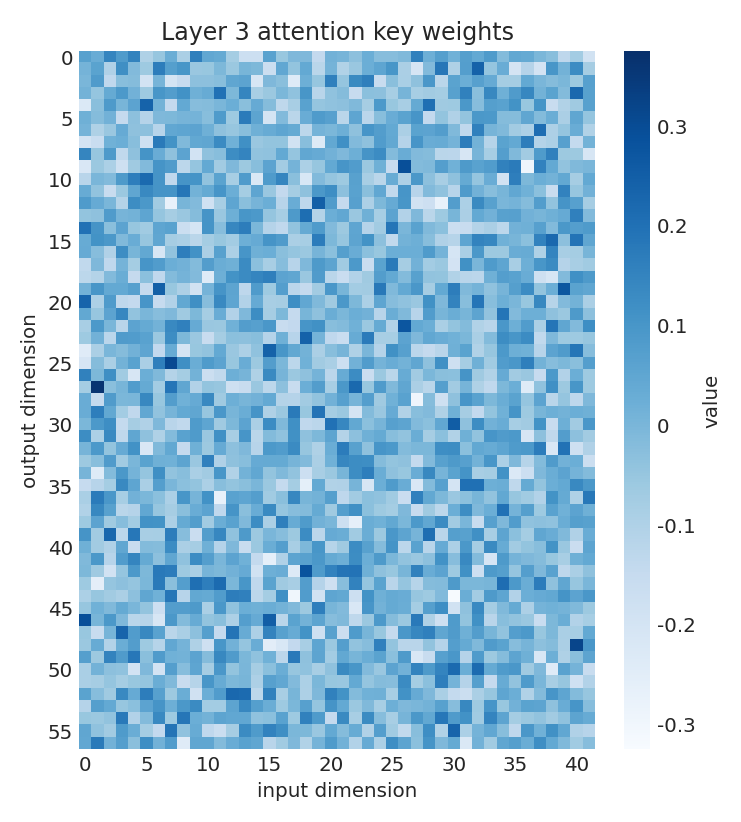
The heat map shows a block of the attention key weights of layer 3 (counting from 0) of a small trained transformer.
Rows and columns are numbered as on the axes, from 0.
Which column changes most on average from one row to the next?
15
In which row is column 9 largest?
43
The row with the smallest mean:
26
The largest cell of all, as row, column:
27, 1
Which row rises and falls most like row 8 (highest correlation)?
52
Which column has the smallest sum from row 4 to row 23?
17
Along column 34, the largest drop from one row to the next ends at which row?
10
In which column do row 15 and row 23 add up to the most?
23
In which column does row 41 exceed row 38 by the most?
22
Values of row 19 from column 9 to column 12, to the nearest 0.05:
-0.2 0 0.1 0.05
